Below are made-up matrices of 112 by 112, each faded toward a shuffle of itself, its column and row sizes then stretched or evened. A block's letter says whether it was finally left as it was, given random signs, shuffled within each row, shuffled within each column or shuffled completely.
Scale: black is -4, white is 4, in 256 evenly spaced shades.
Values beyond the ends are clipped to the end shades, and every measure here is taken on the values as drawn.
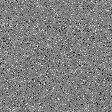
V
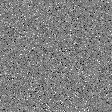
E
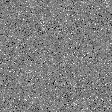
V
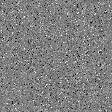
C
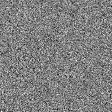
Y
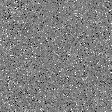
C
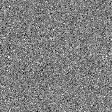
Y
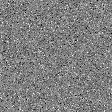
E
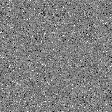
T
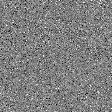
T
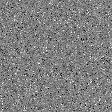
V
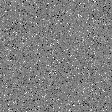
C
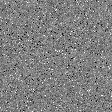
E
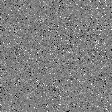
T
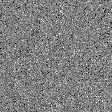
C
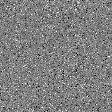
T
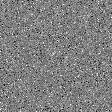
E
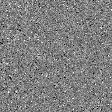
C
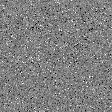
V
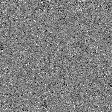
V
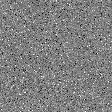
E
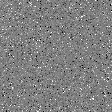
Y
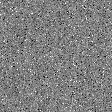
E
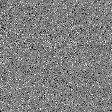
T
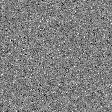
E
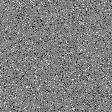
E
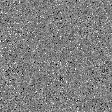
Y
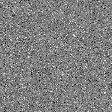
T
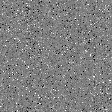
C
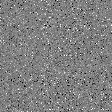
Y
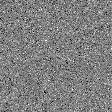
V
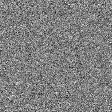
V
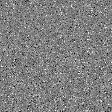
Y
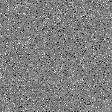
Y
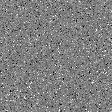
C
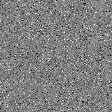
Y
